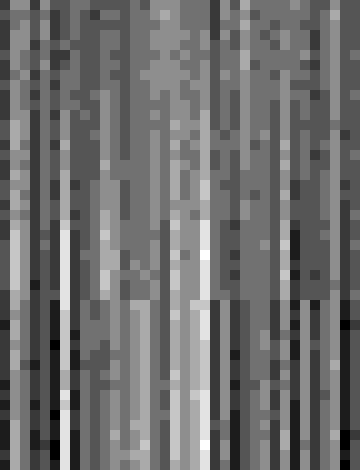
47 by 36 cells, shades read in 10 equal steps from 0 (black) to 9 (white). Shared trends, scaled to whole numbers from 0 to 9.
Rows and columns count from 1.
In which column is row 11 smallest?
1
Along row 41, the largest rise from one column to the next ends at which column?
7
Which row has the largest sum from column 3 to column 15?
28
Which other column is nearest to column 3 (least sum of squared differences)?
16
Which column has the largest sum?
21
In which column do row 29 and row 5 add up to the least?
4
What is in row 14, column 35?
2
